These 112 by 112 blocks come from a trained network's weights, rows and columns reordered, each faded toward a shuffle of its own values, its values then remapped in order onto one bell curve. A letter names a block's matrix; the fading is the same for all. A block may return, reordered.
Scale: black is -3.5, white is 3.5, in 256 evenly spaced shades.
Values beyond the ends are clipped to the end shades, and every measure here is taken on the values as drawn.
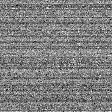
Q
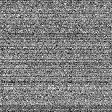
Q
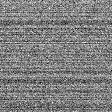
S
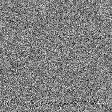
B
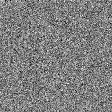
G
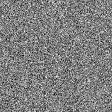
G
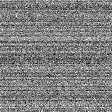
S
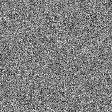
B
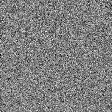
B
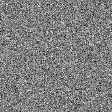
B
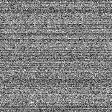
Q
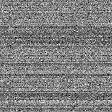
Q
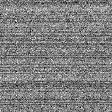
Q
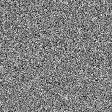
G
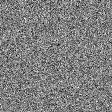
G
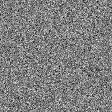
G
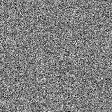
G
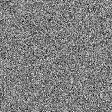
G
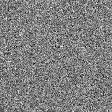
B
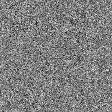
B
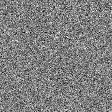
B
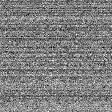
Q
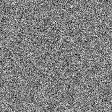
G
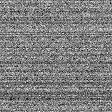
Q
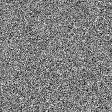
B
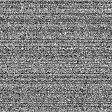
Q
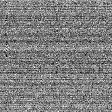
Q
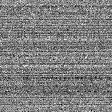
S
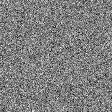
G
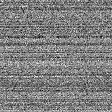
S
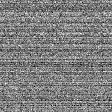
S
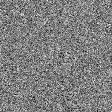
G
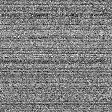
S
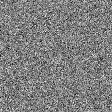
G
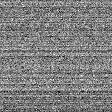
Q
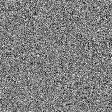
B
